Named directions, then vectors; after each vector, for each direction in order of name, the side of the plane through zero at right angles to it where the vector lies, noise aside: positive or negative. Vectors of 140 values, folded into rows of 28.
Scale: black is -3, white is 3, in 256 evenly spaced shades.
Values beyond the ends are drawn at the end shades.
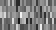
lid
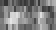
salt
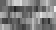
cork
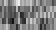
positive, negative, negative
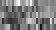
positive, negative, negative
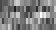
positive, negative, positive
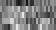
negative, positive, positive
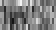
positive, negative, negative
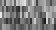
positive, positive, negative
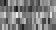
positive, positive, positive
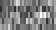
positive, negative, positive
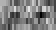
negative, positive, negative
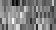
negative, positive, positive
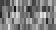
positive, negative, positive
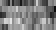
negative, negative, positive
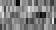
negative, positive, negative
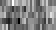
positive, positive, negative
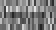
negative, negative, negative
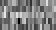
positive, positive, positive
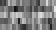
positive, positive, positive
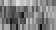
positive, negative, negative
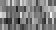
positive, positive, negative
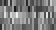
positive, positive, positive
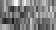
positive, negative, negative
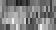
negative, positive, positive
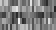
negative, negative, negative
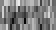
positive, negative, negative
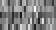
negative, negative, negative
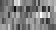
positive, negative, positive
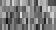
positive, positive, negative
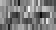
negative, positive, negative
